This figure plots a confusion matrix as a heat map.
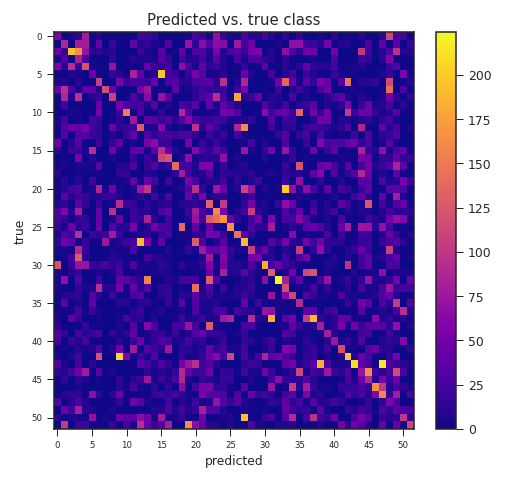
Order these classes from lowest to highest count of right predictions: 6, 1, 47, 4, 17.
1, 6, 4, 17, 47
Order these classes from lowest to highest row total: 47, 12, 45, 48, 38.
48, 45, 38, 47, 12
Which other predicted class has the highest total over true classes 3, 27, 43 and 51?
12
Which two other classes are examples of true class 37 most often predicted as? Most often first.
31, 36
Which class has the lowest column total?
7
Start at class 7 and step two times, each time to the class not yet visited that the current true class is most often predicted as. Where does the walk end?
23
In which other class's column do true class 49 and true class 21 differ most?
3
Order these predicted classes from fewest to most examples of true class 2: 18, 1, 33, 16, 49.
16, 1, 18, 33, 49
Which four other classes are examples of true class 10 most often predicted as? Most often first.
35, 42, 18, 30
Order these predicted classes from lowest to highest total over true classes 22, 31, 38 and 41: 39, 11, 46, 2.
2, 39, 46, 11
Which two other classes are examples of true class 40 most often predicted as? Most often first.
50, 12
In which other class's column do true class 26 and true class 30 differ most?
0
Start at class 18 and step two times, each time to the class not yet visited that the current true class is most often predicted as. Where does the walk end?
45
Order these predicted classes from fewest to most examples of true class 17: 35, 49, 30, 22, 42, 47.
30, 47, 42, 22, 49, 35
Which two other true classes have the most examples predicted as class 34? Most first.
46, 50
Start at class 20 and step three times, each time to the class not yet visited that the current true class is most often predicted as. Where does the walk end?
42
